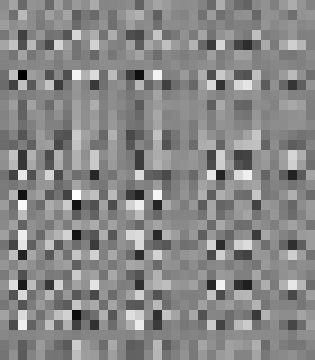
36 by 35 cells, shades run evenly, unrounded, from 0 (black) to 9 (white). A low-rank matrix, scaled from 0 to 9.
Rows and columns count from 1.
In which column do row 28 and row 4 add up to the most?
9
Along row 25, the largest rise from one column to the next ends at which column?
3
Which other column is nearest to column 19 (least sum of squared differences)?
7
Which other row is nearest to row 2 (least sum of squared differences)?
22
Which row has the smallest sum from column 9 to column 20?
18
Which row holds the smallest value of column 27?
29
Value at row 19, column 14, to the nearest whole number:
5
